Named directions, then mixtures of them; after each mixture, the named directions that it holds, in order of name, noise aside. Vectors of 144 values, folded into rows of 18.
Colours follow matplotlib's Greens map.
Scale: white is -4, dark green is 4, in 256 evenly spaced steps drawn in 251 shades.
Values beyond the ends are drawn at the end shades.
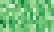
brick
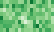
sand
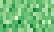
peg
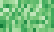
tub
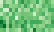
brick, peg, tub.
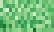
peg, tub.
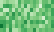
tub.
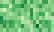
brick, sand.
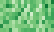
brick, peg, tub.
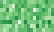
brick, peg.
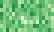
sand, tub.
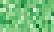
brick, peg, sand.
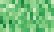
brick.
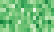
brick, peg.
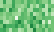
peg.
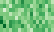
brick, peg, sand.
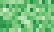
sand, tub.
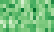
brick.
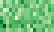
brick, peg, tub.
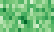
sand.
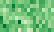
peg, sand.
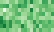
brick, sand, tub.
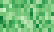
brick, sand.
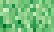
peg, sand, tub.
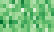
brick.
